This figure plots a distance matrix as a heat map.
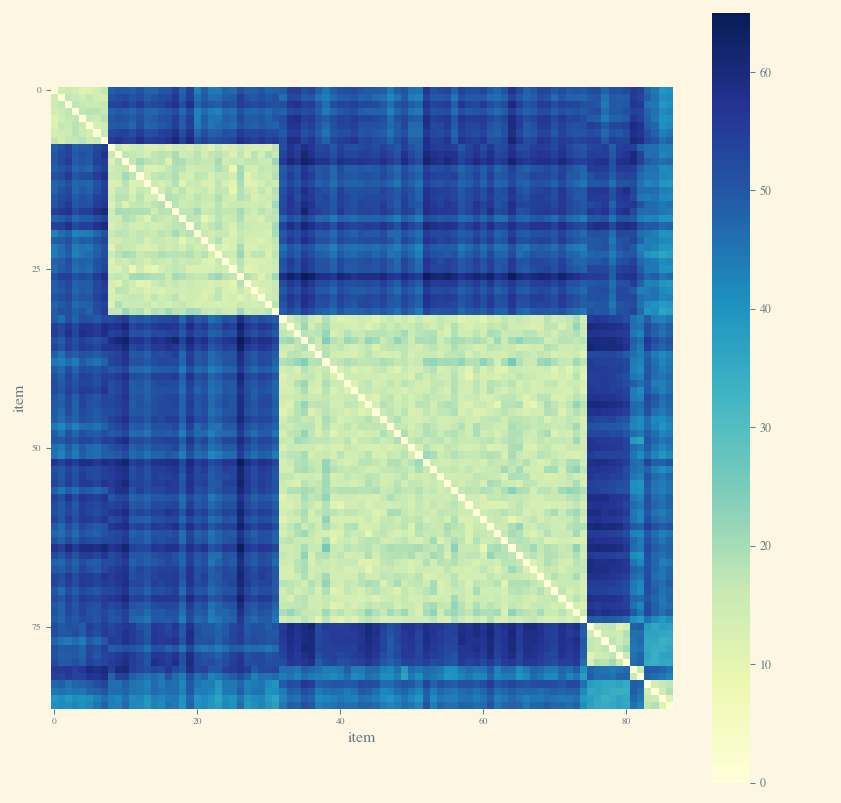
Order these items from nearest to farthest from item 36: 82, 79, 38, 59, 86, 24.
59, 38, 82, 86, 24, 79
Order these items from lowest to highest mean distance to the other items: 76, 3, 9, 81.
9, 3, 81, 76
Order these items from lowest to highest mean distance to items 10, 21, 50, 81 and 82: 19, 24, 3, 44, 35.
24, 19, 44, 35, 3
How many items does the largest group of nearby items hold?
43
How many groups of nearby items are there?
6
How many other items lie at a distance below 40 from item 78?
9
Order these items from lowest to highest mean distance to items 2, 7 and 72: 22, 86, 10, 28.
86, 22, 28, 10
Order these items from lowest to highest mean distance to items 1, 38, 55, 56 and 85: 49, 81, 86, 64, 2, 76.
49, 64, 86, 2, 81, 76
